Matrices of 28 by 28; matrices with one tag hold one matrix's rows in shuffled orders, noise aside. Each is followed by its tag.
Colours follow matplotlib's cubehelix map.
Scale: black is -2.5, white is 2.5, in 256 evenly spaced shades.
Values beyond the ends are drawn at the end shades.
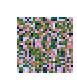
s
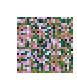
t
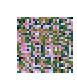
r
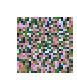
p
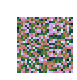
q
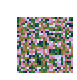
q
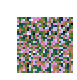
p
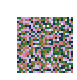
r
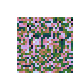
r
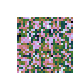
r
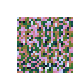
p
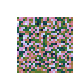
s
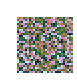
s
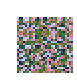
s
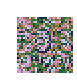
t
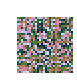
t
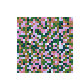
p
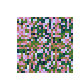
t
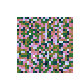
p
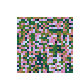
q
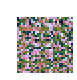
r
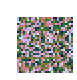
r
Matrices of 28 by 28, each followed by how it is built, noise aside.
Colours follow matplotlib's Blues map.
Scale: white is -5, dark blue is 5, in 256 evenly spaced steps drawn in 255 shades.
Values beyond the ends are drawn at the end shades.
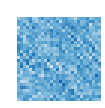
Toeplitz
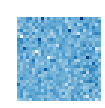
sparse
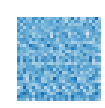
repeating columns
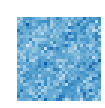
Hankel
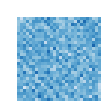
Toeplitz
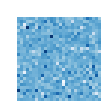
sparse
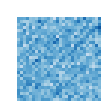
Hankel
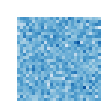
noise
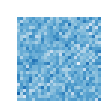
Hankel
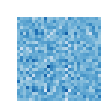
low rank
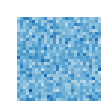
repeating columns
